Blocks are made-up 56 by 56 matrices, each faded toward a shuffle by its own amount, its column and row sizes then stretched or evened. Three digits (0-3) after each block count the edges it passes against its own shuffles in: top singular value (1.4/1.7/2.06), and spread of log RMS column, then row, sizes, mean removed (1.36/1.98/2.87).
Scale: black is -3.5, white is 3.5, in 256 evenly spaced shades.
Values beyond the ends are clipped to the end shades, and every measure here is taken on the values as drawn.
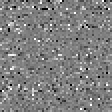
0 0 2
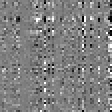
3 3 2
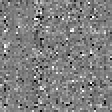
0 2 1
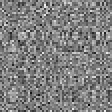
3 0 1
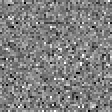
1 0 2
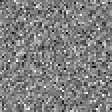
2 0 0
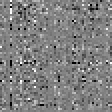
1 3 2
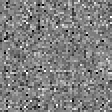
1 1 1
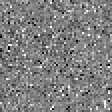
0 0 1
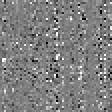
0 3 1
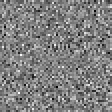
2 0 1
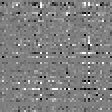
3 2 3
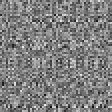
3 0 2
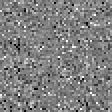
1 1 1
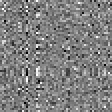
3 2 0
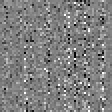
1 3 0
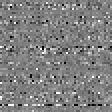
1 1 3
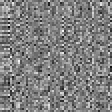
3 3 0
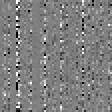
1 3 0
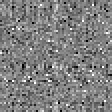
2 0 1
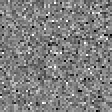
0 0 1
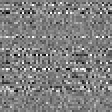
3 0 3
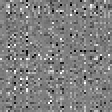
1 3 2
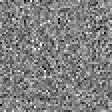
0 0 0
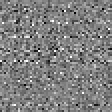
2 0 2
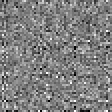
3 2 1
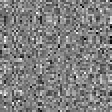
3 2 0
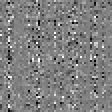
1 3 1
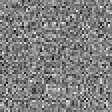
3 1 1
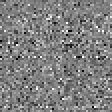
1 0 2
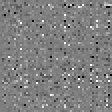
1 2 2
